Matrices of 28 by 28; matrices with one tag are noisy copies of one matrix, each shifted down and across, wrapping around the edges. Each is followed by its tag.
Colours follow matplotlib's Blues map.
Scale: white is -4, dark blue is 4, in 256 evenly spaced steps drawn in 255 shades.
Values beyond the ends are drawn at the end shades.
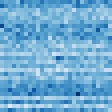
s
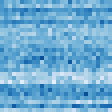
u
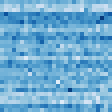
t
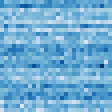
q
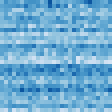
t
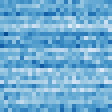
q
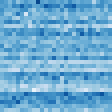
t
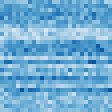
u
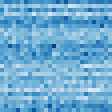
s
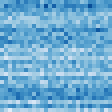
s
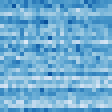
t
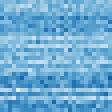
s
